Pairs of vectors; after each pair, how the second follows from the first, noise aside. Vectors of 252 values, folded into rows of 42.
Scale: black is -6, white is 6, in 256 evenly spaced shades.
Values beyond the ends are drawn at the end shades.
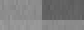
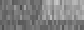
negated.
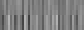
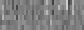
wrapped around, negated, partly zeroed.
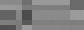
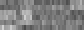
negated.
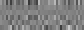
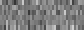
reversed, negated.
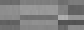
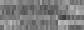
negated.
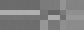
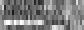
wrapped around, scaled up.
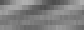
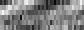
scaled up.
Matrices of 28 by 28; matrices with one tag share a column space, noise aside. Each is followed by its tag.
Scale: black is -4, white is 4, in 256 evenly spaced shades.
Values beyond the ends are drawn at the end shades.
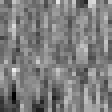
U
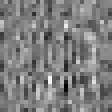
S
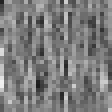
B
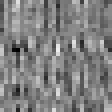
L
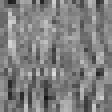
U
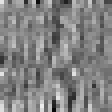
U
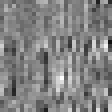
L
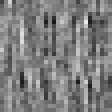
B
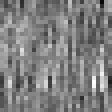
B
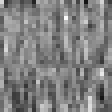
U
